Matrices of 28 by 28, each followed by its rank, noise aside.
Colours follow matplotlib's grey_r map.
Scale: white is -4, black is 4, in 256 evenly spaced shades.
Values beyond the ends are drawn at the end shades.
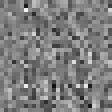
six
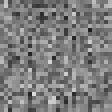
six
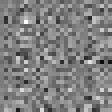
four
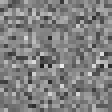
eight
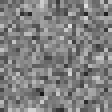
eight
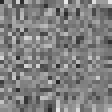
four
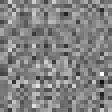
four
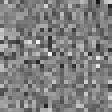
six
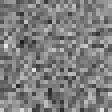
eight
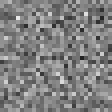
eight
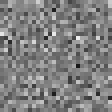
six
